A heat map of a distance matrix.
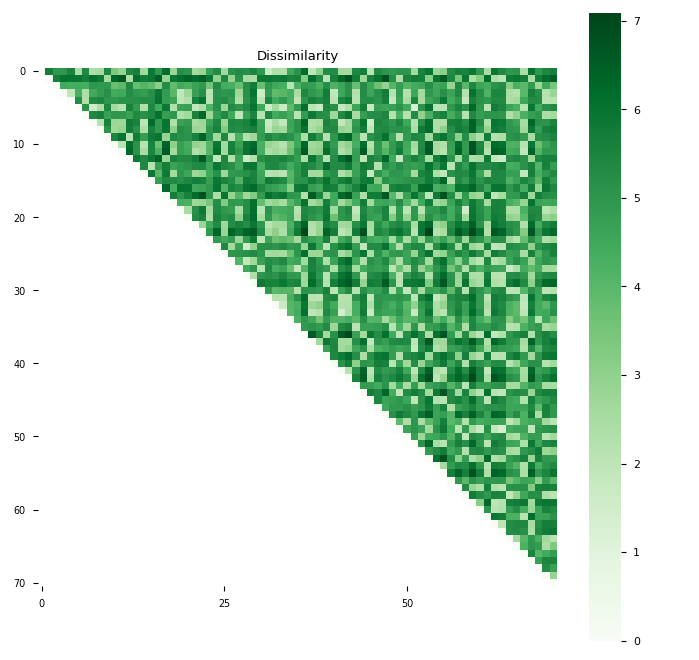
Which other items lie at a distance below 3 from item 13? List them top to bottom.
15, 46, 56
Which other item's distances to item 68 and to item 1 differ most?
47
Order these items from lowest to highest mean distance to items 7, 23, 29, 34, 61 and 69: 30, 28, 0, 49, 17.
30, 0, 49, 28, 17
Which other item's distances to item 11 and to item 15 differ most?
55
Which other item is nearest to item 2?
34
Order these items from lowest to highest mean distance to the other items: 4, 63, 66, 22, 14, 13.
66, 14, 4, 63, 22, 13
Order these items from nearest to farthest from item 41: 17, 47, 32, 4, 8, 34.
32, 8, 34, 47, 4, 17
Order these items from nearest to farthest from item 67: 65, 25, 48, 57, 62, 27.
62, 57, 27, 48, 65, 25
